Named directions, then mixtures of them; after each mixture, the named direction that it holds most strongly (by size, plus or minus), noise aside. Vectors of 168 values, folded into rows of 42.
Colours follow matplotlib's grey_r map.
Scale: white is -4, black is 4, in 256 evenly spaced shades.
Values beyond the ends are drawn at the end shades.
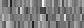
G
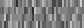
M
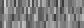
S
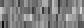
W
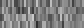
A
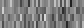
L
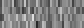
A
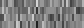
A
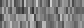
A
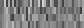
S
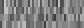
S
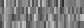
S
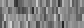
A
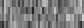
W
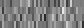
L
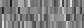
L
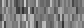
A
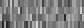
G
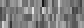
W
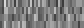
S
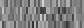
L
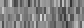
L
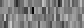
M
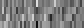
M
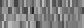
A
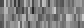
S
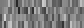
M
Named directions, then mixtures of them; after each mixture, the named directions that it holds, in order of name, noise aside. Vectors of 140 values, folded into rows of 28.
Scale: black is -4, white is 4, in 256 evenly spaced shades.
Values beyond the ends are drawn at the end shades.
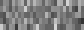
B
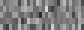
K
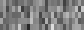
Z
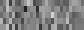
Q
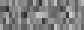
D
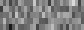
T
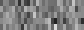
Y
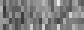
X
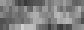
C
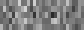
B, Q, Y.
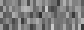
K.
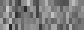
Q.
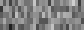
T.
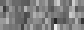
D, X, Y.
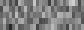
T.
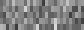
B.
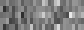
D, X.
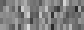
Z.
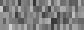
T, Y.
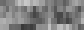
C.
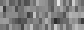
X, Y.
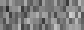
D, Z.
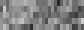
C, X, Y.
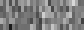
Q, T, X.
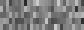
B, X, Y.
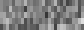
B, C.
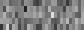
B, K, Q.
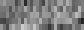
B, C.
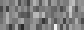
D, T, Y.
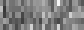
X.
